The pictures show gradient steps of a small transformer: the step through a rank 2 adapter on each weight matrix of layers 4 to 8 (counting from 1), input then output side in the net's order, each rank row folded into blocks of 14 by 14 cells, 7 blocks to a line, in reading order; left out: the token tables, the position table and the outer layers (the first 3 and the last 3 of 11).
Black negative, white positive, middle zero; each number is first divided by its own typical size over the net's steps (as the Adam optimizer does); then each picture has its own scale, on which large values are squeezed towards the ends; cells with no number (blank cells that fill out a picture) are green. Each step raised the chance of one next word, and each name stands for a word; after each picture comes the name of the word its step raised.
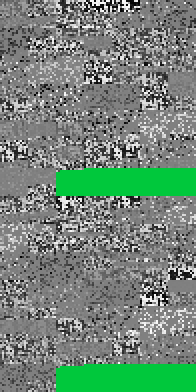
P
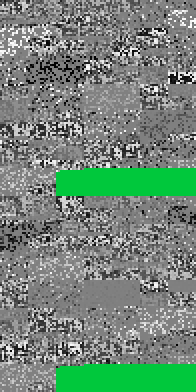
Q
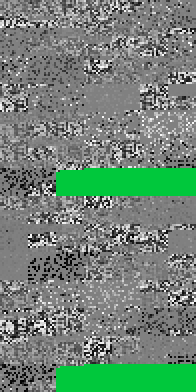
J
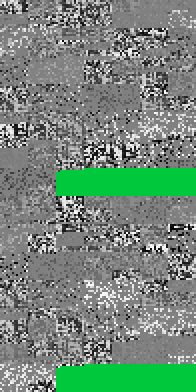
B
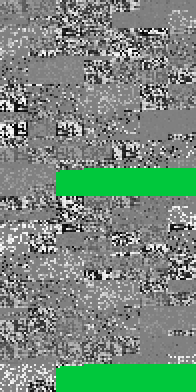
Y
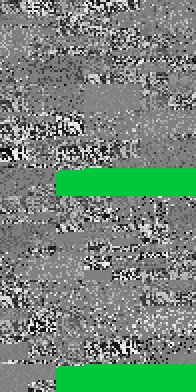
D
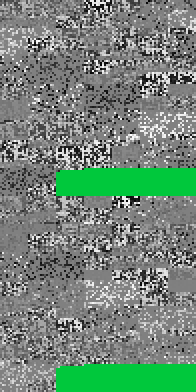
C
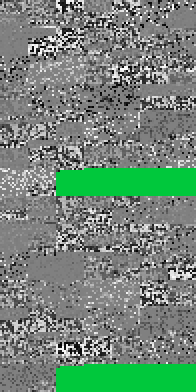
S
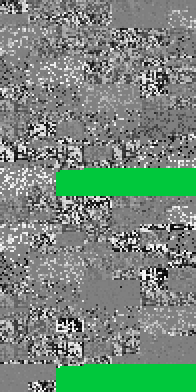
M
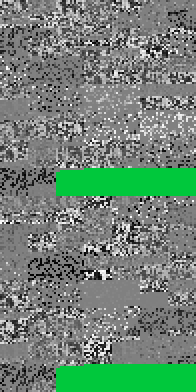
J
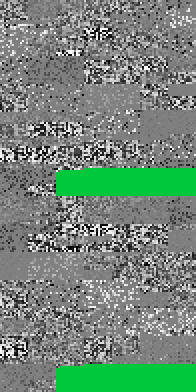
D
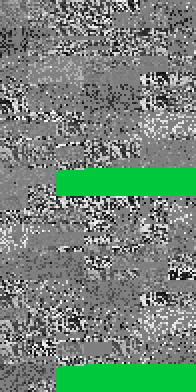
P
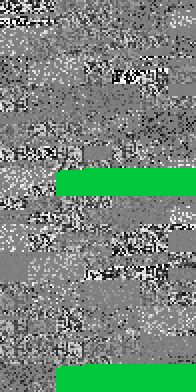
M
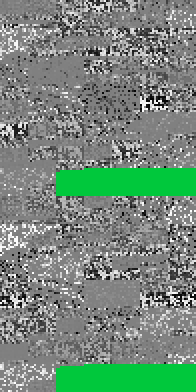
Y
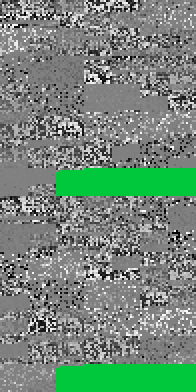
D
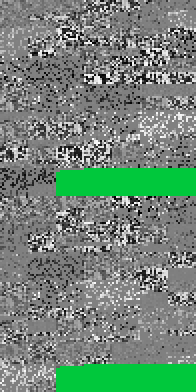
C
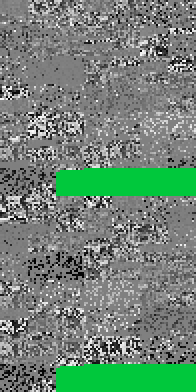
J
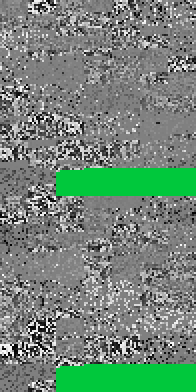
D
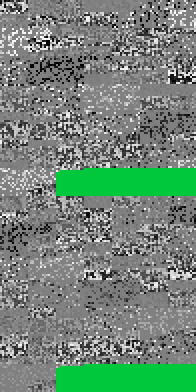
Q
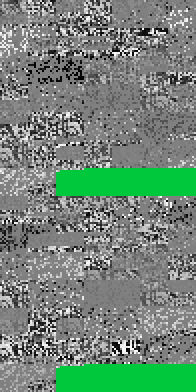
Q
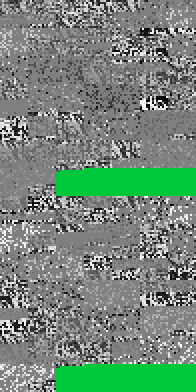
Y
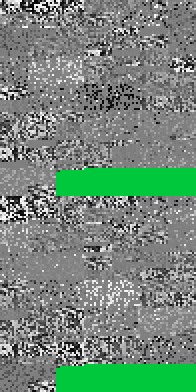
S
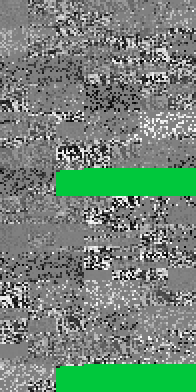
C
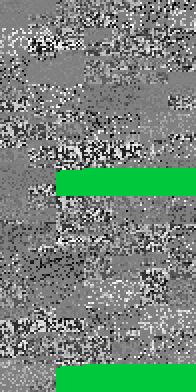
B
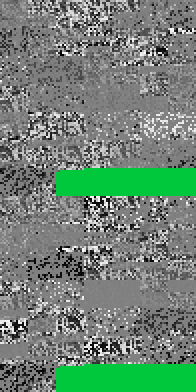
J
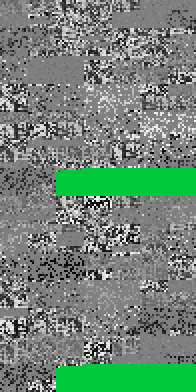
J
